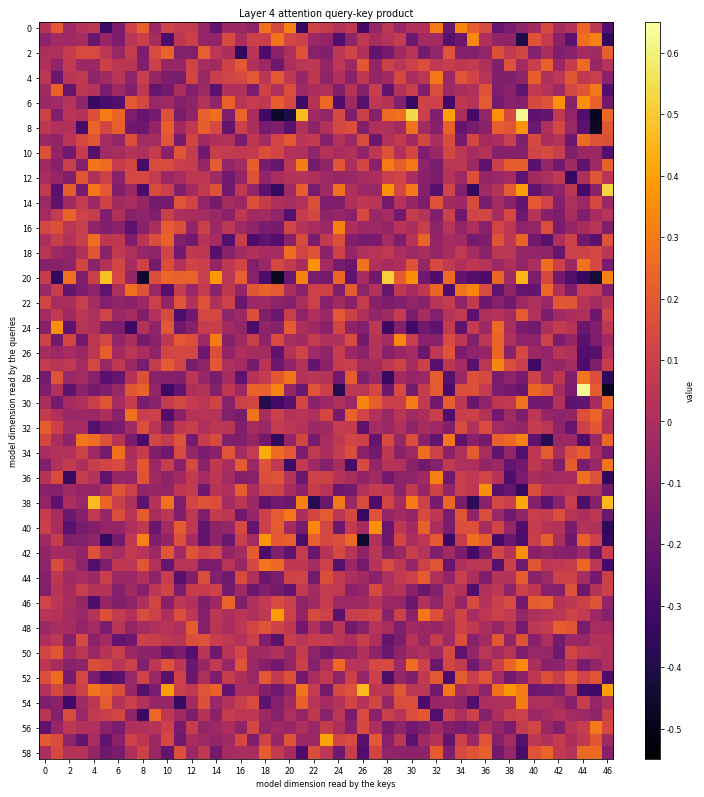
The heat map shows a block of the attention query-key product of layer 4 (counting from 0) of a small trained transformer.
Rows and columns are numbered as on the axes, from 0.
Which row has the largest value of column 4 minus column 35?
38
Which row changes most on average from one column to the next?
20
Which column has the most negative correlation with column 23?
33
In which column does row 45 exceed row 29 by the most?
46
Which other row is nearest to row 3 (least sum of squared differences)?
55
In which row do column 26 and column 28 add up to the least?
41
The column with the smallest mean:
2
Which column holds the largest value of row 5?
45
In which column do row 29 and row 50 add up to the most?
44
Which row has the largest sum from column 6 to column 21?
47
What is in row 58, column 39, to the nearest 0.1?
-0.3
